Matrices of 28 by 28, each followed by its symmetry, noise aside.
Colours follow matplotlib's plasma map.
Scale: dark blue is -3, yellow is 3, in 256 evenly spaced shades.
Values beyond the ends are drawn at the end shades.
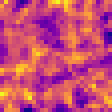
no symmetry.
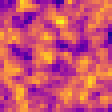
no symmetry.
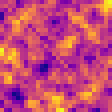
symmetric across the other diagonal.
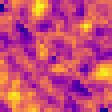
symmetric across the other diagonal.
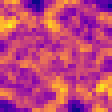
same after a half turn.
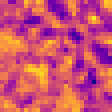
symmetric across the other diagonal.
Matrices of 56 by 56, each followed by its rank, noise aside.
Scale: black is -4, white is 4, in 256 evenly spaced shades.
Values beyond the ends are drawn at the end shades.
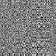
six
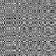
three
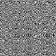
six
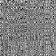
six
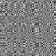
three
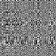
three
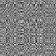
three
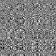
six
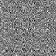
eight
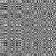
three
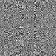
six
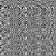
three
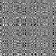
three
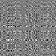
four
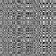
two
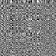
four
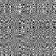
four
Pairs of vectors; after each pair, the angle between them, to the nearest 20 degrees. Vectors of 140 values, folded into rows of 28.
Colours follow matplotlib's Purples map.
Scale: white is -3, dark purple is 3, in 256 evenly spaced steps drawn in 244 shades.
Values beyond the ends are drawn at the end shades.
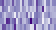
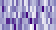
40 degrees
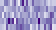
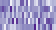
60 degrees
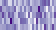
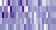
100 degrees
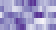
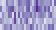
80 degrees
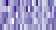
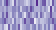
60 degrees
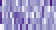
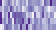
20 degrees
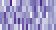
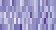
140 degrees
